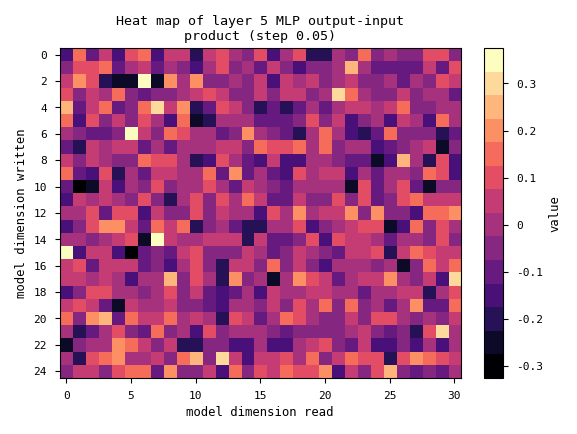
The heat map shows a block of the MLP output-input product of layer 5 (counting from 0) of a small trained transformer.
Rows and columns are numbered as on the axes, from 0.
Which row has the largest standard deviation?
2
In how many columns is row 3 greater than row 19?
15
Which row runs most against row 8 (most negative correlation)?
16
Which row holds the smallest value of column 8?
11
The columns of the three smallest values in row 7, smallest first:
29, 1, 24
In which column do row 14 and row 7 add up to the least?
6
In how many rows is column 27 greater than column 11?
10
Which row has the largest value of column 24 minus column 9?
12
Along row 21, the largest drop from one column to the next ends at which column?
30
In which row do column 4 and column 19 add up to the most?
23
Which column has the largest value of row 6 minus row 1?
5
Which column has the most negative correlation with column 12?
25
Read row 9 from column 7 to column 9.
0.05 0.05 0
